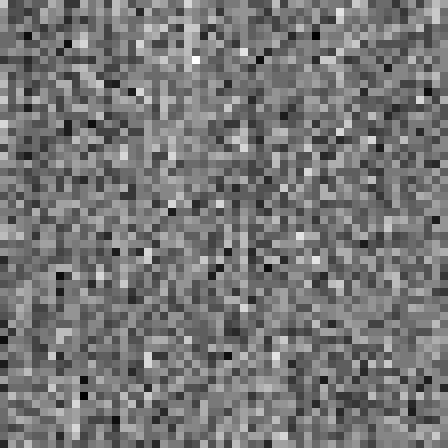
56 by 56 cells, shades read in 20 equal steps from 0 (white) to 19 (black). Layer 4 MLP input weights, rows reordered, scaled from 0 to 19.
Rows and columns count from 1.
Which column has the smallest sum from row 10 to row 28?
1
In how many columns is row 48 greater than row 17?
21
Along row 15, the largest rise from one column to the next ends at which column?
14
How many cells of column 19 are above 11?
7
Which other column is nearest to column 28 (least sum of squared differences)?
34
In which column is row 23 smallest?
47
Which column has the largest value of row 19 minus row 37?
36
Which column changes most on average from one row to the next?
8
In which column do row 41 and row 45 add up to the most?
29
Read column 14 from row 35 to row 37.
8 14 12
